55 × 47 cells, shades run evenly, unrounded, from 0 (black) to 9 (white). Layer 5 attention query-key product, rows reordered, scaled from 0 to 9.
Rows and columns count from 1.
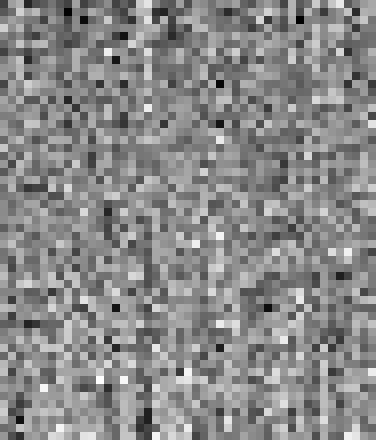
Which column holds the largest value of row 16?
47
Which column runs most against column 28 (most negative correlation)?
5
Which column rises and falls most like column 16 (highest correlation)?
9
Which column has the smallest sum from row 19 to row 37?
19
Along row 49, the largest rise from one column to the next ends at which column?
20
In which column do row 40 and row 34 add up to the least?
2
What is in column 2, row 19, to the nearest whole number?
4
